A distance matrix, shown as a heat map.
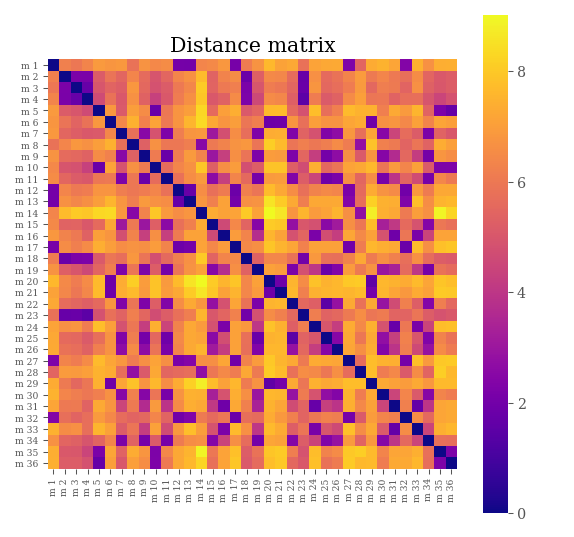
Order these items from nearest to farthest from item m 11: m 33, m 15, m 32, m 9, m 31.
m 9, m 15, m 31, m 33, m 32
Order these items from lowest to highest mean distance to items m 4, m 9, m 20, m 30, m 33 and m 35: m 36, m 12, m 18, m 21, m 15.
m 15, m 18, m 36, m 21, m 12
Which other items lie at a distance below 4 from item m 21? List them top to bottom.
m 6, m 20, m 29
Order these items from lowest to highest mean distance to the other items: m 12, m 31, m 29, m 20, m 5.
m 31, m 12, m 5, m 29, m 20
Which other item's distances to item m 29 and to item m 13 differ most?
m 20
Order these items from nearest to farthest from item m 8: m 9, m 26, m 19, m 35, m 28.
m 28, m 9, m 19, m 26, m 35
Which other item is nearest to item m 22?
m 25
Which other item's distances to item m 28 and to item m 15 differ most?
m 14
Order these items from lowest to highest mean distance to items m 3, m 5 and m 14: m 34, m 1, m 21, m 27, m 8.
m 8, m 34, m 1, m 27, m 21
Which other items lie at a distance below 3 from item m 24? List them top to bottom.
m 16, m 31, m 33
